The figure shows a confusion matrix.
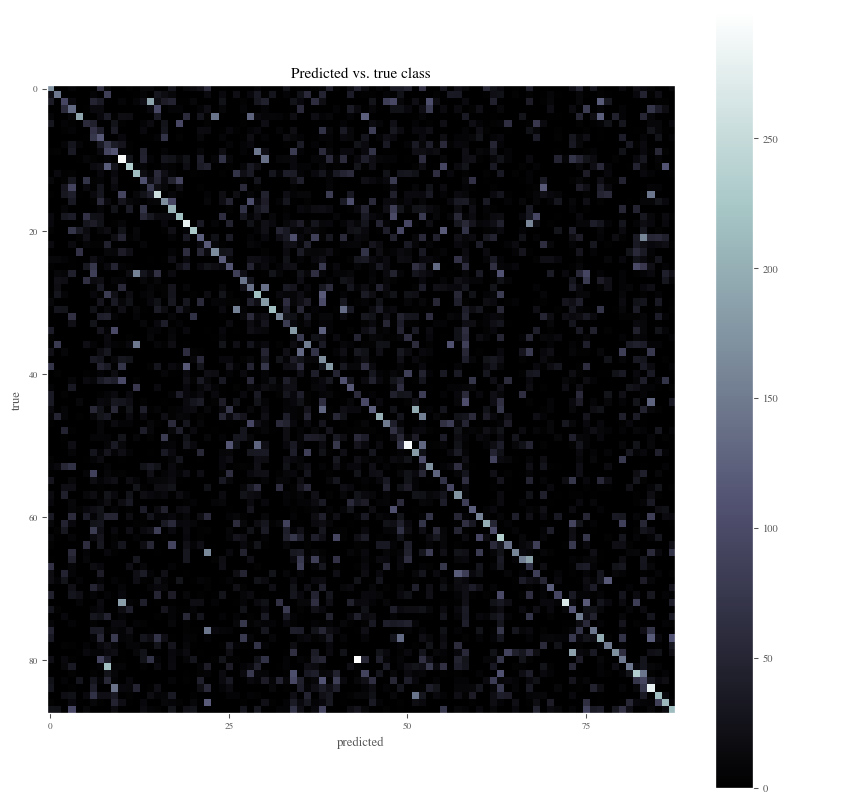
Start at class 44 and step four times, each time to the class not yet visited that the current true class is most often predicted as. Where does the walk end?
38
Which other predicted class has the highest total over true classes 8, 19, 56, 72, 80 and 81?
43
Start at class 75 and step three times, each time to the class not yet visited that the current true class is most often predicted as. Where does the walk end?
18
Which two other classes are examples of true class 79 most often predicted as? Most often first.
73, 64
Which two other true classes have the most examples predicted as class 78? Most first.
69, 15
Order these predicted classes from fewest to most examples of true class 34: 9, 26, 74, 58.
26, 74, 58, 9
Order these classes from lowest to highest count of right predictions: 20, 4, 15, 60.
60, 4, 20, 15
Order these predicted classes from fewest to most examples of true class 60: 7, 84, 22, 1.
1, 7, 22, 84
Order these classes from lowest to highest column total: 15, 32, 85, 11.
32, 11, 85, 15
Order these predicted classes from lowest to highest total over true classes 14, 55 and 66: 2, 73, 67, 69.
2, 73, 69, 67
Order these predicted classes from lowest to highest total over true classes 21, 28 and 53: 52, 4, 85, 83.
4, 85, 52, 83
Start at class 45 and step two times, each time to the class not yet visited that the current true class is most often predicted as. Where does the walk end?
36
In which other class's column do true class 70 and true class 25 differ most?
54
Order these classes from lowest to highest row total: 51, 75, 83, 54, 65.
75, 54, 51, 65, 83
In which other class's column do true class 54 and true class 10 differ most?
30
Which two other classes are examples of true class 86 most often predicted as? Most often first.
22, 85
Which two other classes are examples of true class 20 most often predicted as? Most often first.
55, 49
